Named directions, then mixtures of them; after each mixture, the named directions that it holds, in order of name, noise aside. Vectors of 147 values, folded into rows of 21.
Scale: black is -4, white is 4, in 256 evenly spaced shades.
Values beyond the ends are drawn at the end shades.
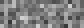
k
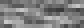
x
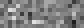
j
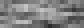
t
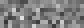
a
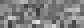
a, j, t.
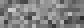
a, j, t.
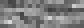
k, x.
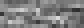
a, t, x.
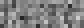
k.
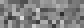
a.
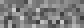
a.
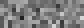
a.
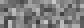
a, k.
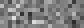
j.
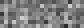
k, x.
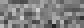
a, t.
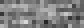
k, t.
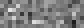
j.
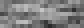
t.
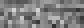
a, t, x.
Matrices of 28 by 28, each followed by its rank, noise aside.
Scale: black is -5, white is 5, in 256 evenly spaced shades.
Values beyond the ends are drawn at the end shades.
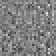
six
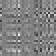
two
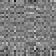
three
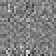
six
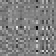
two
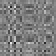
two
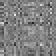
three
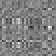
two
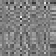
two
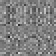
three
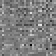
four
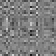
two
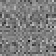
six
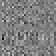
four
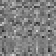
four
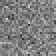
eight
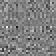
six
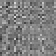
three
